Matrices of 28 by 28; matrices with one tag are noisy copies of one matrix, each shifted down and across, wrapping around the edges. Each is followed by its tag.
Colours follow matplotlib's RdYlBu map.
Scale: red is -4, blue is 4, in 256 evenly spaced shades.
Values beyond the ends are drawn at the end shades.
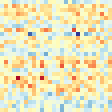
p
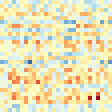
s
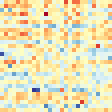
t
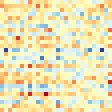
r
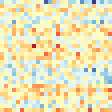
p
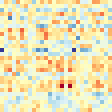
s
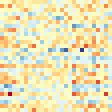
r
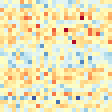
p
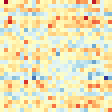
t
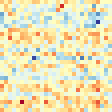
p
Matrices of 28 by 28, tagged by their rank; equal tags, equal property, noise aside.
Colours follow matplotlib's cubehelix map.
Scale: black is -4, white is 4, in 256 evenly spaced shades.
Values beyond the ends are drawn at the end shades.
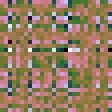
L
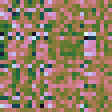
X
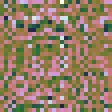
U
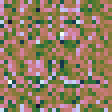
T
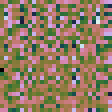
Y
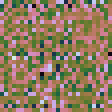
U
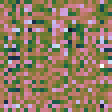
U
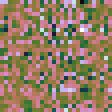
T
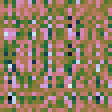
Y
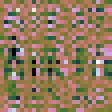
Y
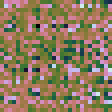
U
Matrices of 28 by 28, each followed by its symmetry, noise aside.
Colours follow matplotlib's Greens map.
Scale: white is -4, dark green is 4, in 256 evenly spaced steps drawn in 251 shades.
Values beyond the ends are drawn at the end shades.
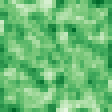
same after a half turn.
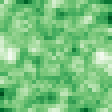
same after a half turn.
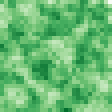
symmetric across the other diagonal.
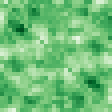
same after a half turn.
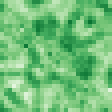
symmetric across the other diagonal.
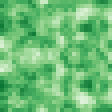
mirrored top to bottom.
